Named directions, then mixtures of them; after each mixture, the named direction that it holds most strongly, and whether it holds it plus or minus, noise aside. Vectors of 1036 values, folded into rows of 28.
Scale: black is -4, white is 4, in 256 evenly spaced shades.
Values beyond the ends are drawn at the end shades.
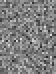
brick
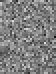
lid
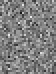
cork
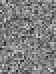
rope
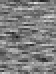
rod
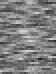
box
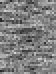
box, minus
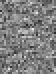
rope, minus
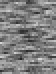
box, minus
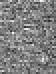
lid, plus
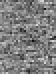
box, minus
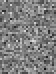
brick, plus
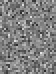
cork, plus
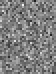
cork, plus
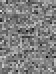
rope, plus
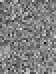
lid, minus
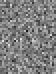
brick, plus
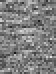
box, plus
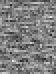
rod, plus
